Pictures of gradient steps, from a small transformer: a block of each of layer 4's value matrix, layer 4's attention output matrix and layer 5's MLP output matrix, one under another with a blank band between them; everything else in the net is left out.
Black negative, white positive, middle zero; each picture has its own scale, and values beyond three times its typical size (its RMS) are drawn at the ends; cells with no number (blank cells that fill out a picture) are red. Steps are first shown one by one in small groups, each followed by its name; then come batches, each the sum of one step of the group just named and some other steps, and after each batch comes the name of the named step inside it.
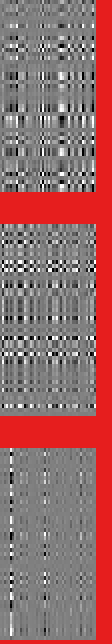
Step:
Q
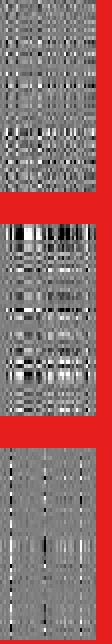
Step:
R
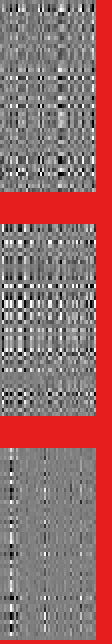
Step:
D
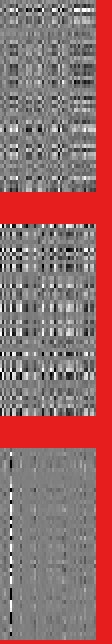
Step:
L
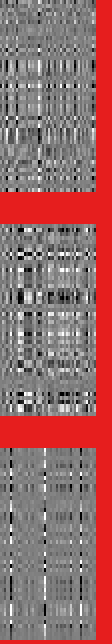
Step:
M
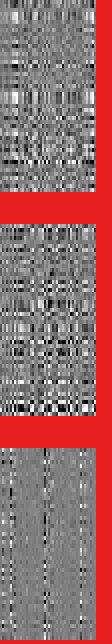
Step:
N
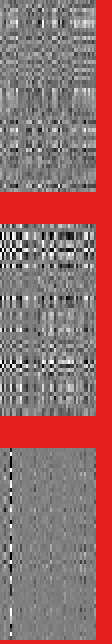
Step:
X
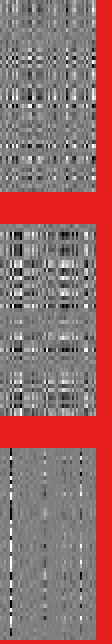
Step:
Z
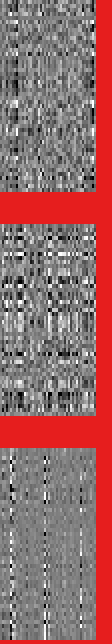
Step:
D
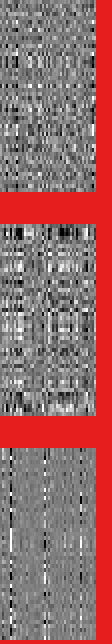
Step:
Z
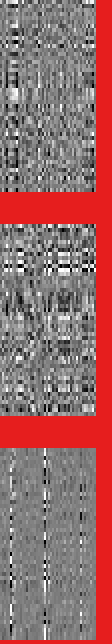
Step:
M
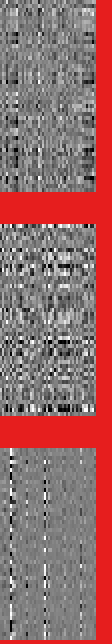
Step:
X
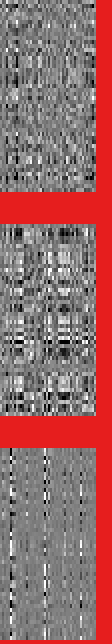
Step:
Z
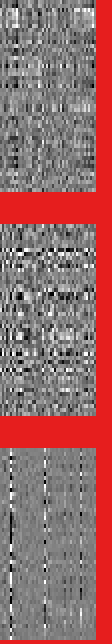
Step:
M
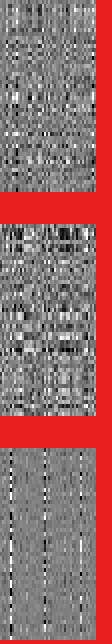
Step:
Z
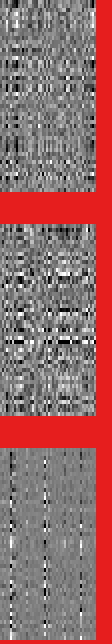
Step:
D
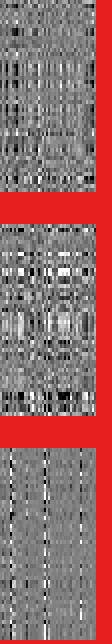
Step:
M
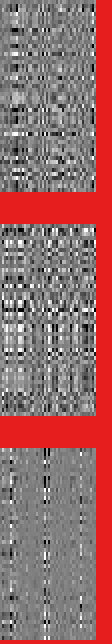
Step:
D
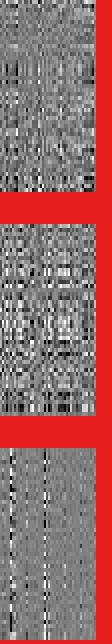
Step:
D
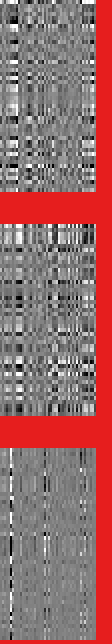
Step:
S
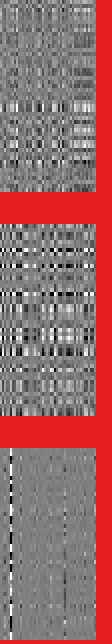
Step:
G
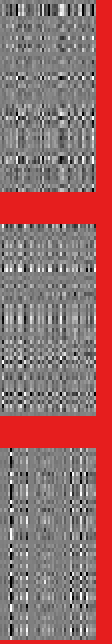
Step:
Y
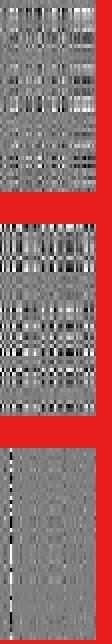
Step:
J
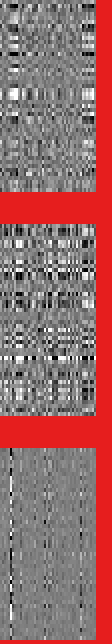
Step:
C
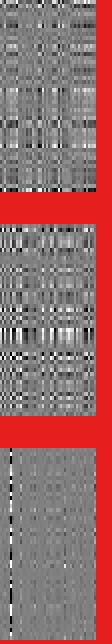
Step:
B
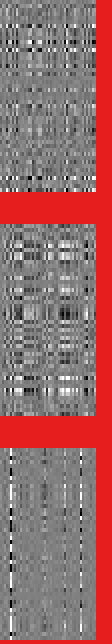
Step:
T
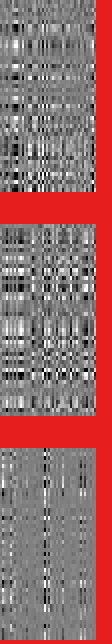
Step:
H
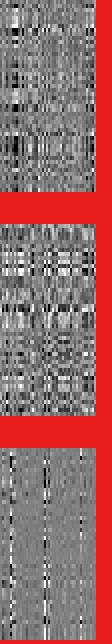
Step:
H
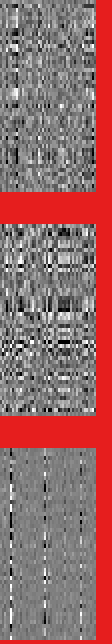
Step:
C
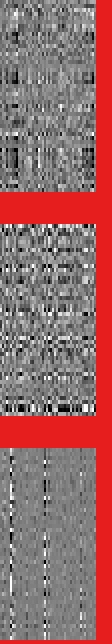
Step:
J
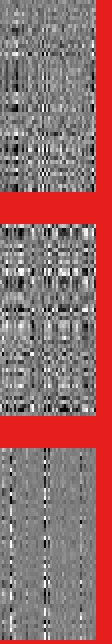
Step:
H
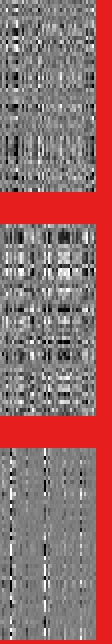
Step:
H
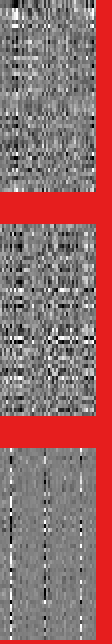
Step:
J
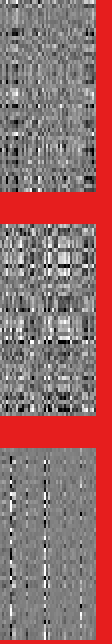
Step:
B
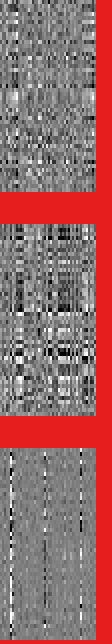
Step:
C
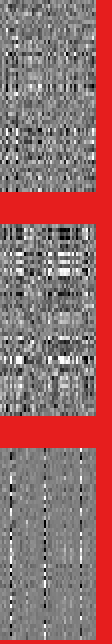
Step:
C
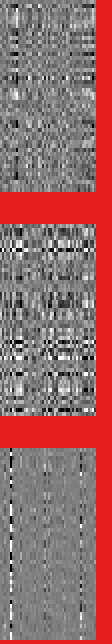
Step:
C
